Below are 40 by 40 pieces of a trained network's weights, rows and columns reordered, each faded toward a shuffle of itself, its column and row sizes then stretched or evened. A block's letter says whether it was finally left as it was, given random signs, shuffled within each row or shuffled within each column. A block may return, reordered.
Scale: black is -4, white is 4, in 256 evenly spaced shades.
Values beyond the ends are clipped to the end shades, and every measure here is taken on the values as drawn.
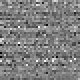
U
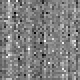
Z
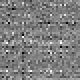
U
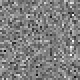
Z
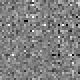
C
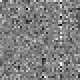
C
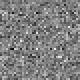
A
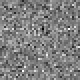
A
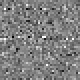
A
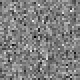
Z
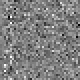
Z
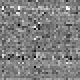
U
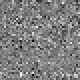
C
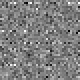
C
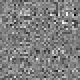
U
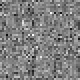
U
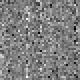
Z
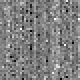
Z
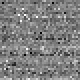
A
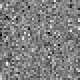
Z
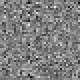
U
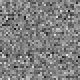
A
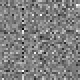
U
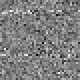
A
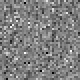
Z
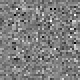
C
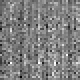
U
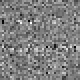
U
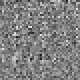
C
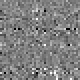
C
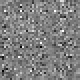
C
